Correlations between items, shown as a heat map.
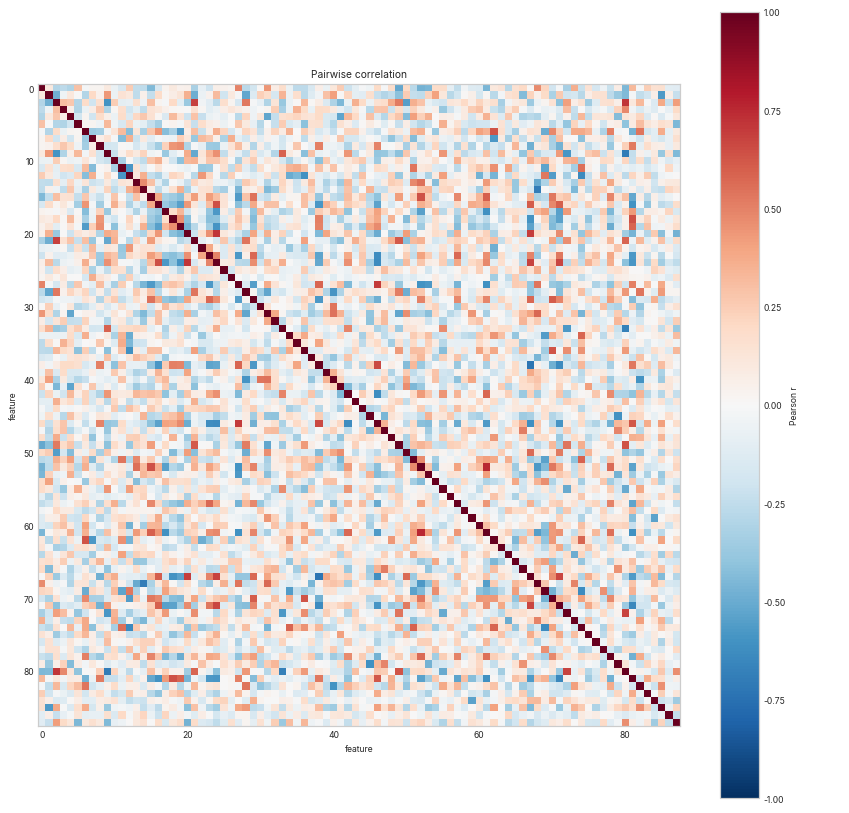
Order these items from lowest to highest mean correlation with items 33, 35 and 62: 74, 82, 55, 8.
8, 55, 82, 74
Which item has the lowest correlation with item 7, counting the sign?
62
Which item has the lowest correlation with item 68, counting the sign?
14
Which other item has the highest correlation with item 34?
74
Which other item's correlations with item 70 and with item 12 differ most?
36
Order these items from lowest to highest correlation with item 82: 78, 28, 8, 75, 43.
8, 75, 43, 78, 28
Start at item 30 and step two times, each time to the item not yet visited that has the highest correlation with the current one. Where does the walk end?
31
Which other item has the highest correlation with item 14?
13
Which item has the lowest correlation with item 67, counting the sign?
38
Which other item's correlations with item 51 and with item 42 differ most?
46
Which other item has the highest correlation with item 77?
69
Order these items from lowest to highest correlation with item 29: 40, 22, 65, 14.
40, 65, 14, 22
